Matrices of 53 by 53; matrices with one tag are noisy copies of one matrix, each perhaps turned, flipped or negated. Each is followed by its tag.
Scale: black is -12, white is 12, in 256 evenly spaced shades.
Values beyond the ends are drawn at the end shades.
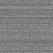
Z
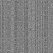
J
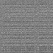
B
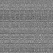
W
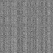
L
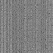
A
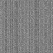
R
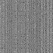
A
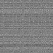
Z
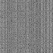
A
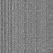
A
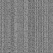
J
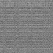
B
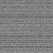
R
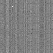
Z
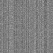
Z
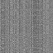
W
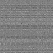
J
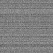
Z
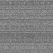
W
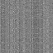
W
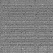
B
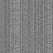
W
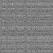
L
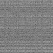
A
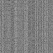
J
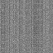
W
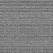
A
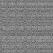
L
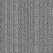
R
